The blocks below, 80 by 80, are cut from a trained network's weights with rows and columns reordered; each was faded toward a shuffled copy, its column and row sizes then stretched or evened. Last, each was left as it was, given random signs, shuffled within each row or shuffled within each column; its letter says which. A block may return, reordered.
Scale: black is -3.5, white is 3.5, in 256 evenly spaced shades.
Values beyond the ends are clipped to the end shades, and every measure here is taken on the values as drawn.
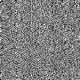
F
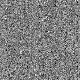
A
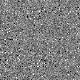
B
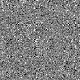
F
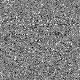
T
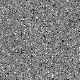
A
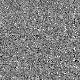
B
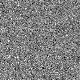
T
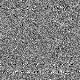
B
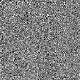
F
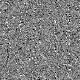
A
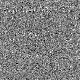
T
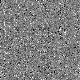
A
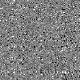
F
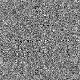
F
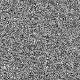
B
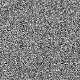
B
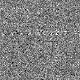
B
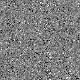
B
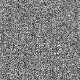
F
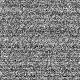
T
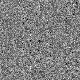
A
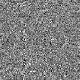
F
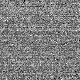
T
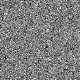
A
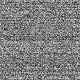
F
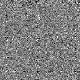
F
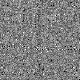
F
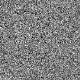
B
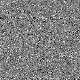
T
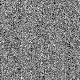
A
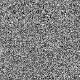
B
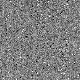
A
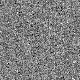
A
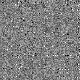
F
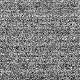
F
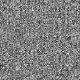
F
